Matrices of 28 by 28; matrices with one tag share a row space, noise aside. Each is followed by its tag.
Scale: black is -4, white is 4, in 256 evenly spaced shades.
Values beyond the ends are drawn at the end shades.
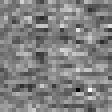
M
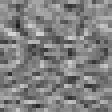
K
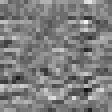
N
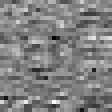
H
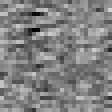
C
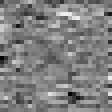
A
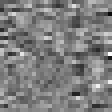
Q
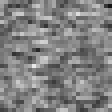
C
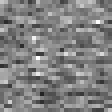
C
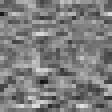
C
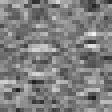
H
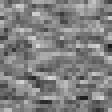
C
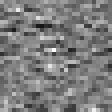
K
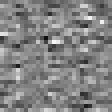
N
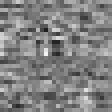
N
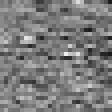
M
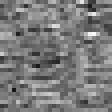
H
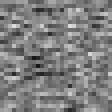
K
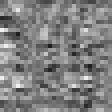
N
